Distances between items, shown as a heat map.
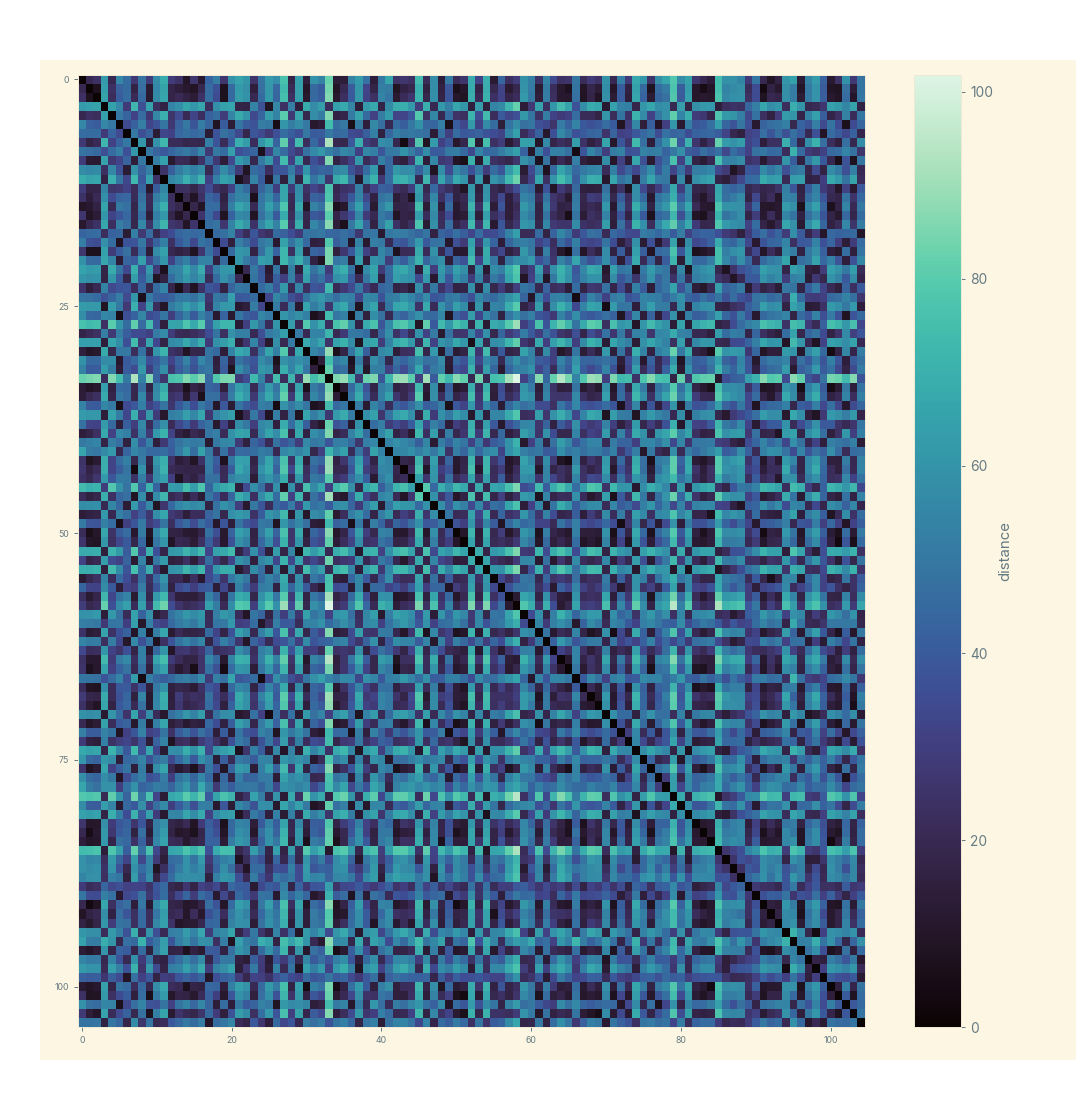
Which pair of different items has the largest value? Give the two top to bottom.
33, 58
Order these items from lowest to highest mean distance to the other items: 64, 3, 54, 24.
64, 24, 3, 54
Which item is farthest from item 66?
95
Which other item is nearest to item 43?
7
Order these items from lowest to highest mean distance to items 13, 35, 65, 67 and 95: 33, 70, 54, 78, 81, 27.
78, 70, 81, 54, 27, 33
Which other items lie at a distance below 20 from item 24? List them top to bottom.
8, 60, 66
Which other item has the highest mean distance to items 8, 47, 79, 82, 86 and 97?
58
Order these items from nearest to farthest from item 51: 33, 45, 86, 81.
86, 81, 45, 33
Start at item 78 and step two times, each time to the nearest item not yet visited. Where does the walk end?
75
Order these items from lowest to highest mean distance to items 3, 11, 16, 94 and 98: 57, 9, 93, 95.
93, 9, 57, 95
